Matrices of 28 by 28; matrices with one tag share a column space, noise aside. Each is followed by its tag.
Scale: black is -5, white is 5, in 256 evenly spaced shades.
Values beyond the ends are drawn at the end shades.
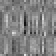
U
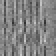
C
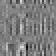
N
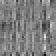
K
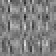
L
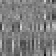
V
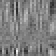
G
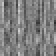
C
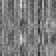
C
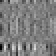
N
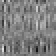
L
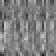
K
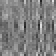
K
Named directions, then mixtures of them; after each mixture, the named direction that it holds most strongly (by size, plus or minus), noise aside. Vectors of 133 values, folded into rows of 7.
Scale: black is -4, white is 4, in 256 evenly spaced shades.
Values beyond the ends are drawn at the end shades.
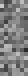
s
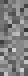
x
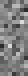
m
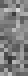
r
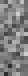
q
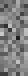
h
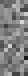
m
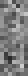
r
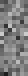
h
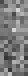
r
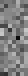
h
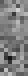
r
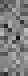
h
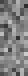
h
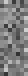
s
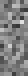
m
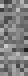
s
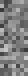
s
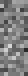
s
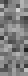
s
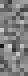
m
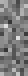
h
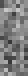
r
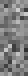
r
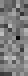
h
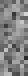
r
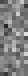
q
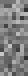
m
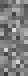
h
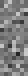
m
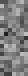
q
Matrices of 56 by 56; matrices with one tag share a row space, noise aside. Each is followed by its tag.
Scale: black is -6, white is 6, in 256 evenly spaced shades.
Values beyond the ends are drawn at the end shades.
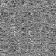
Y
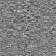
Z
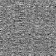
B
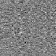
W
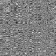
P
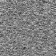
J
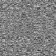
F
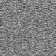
J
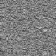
J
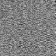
W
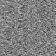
W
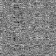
B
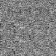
B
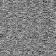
J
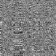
B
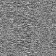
Z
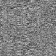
Z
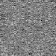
Y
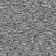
J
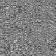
P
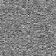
F
